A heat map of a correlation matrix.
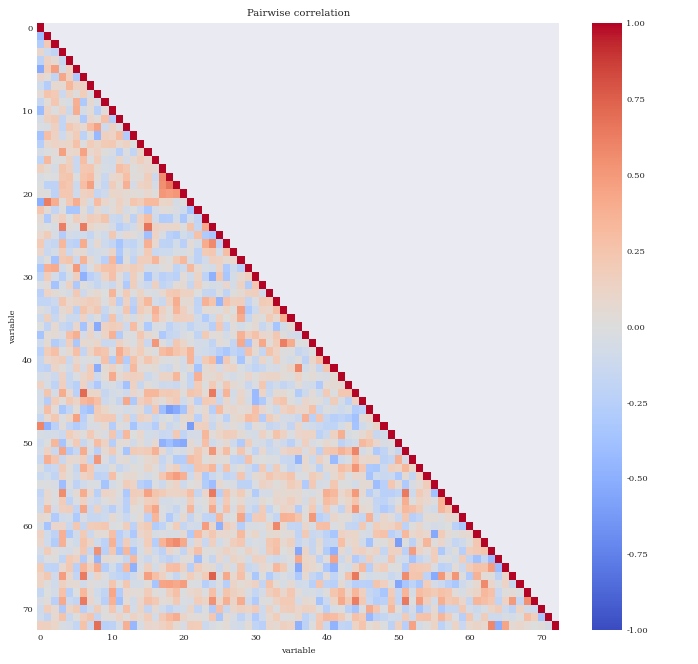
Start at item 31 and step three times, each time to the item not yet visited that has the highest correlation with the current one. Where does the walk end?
28
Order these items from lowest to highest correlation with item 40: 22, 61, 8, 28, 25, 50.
25, 28, 61, 22, 8, 50
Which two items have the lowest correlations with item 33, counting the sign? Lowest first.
25, 36
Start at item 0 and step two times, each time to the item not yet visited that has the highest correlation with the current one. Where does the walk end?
61
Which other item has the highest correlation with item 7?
19
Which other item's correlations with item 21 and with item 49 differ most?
1
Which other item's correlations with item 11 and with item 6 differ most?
69
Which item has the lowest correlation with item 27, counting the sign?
11
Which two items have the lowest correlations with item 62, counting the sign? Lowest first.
50, 46
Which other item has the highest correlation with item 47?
5
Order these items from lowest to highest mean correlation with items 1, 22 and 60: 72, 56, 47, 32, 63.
56, 47, 32, 72, 63
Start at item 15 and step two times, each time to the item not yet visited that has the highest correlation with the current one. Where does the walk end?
66
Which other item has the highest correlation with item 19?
18
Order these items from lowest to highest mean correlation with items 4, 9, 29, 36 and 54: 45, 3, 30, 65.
65, 3, 45, 30
